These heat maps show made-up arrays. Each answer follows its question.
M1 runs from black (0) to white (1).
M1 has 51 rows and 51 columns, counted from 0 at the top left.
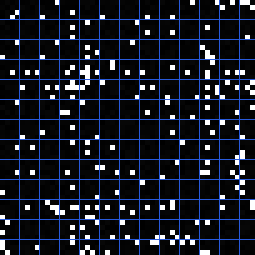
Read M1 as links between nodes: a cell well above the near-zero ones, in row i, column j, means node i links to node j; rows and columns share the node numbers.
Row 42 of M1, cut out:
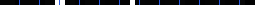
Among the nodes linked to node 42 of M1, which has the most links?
node 11
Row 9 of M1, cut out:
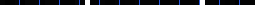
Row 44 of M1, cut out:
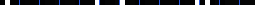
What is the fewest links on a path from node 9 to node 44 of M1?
3
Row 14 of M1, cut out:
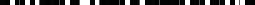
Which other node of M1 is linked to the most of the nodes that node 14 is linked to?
node 17
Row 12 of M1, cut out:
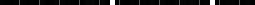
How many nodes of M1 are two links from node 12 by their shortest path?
5
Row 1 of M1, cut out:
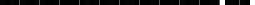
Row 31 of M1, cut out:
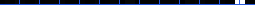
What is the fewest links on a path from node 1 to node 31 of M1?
5
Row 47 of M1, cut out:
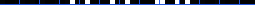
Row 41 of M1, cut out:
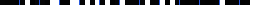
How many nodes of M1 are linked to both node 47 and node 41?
3
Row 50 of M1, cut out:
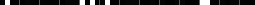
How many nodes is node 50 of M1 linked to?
6
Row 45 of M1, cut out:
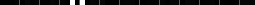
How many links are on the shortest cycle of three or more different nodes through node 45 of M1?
3
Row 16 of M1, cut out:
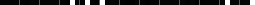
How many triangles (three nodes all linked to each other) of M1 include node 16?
2
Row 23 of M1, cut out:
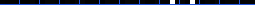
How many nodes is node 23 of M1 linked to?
2
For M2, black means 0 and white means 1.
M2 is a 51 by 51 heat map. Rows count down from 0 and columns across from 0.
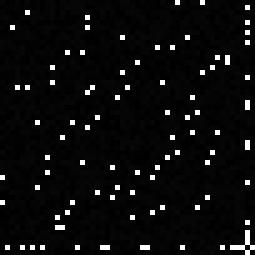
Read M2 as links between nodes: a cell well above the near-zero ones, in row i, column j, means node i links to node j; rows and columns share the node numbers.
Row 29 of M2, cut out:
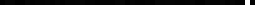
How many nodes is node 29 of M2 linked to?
1
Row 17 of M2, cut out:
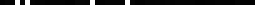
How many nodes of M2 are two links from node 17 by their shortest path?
1
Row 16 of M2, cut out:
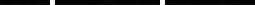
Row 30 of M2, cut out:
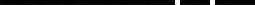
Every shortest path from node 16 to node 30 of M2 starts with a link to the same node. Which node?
node 10
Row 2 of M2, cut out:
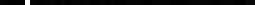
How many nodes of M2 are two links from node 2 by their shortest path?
1
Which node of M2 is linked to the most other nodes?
node 49
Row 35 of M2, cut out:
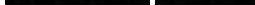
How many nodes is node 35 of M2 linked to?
2
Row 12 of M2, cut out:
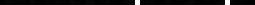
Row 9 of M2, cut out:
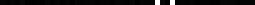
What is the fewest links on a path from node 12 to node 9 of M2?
3
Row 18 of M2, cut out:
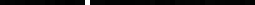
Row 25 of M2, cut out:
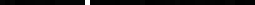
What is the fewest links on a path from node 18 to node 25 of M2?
2
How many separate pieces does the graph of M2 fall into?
3
